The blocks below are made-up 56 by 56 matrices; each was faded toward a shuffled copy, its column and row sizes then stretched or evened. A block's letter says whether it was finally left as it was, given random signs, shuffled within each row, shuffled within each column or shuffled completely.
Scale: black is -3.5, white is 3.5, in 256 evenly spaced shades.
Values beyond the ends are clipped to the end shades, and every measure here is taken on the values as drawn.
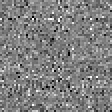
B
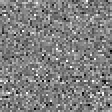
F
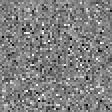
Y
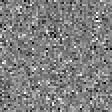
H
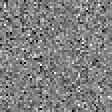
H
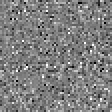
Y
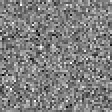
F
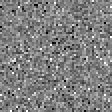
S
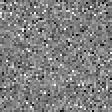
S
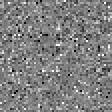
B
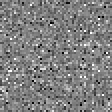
Y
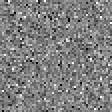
H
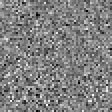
Y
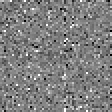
Y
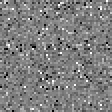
Y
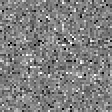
F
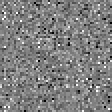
B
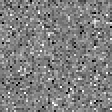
H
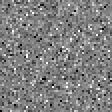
S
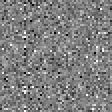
B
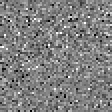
F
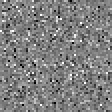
Y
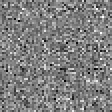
B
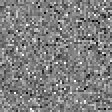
H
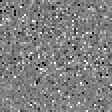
F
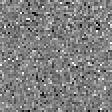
F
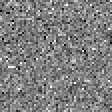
S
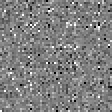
Y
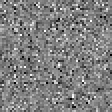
Y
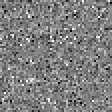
Y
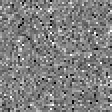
H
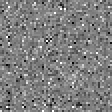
H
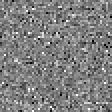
F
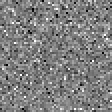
S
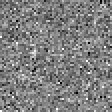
H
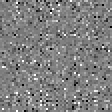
B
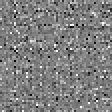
B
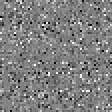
Y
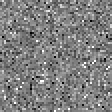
S
